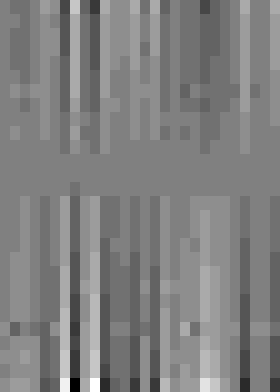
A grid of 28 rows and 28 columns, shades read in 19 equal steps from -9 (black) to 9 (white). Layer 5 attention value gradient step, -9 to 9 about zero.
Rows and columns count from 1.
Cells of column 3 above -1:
21
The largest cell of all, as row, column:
28, 10
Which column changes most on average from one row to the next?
8
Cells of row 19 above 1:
3
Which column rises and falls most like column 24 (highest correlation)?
26
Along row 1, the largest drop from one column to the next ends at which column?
9
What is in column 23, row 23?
1
